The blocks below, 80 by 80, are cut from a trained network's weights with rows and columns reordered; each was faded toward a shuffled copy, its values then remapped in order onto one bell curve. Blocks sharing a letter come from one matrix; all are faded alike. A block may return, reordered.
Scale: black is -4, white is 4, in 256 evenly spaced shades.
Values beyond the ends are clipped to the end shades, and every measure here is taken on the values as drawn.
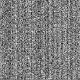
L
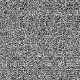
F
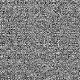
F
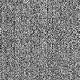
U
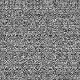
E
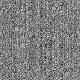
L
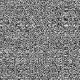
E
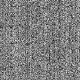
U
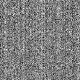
U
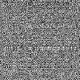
F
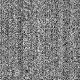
L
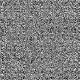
F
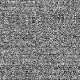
E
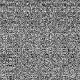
E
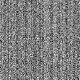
L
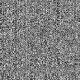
U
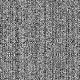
L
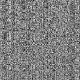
L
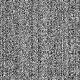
L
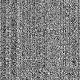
L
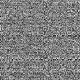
E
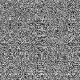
E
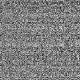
E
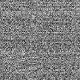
E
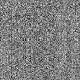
U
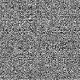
F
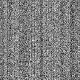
L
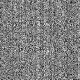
U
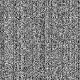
L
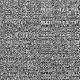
E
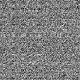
F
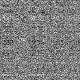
F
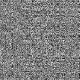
F
